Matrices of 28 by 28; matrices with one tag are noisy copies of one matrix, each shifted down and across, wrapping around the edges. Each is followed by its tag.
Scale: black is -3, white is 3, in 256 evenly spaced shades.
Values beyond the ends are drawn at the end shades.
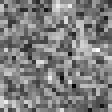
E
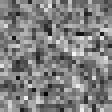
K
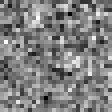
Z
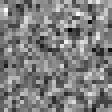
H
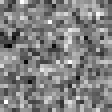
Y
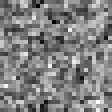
Y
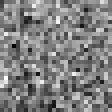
Z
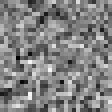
H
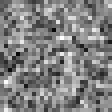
Y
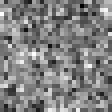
E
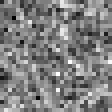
K
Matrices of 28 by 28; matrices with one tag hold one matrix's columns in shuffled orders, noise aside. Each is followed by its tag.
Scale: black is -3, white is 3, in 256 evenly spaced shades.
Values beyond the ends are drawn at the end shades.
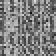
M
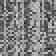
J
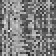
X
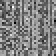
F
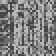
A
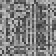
A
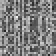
M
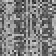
X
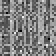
M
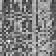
J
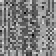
F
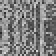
A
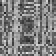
M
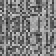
M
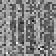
A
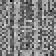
F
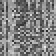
J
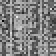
X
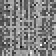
F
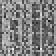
A
